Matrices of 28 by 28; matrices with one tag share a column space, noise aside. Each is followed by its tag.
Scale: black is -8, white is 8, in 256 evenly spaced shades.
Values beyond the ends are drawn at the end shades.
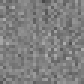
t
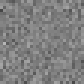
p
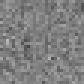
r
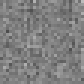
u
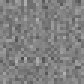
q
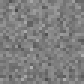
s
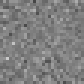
p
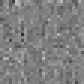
q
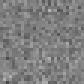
p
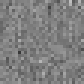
q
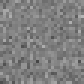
p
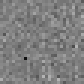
s
